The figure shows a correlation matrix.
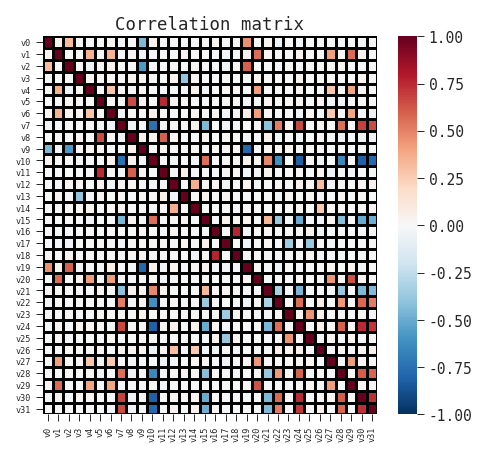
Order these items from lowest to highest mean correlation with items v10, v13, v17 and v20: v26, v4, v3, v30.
v30, v3, v26, v4
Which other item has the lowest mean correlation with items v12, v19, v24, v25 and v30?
v10
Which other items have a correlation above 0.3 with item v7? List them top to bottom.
v22, v24, v28, v30, v31
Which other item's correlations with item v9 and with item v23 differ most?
v19
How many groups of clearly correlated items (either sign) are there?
8
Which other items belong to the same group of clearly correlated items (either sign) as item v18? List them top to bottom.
v16
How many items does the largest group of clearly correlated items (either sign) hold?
9
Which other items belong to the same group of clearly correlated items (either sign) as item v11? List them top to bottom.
v5, v8
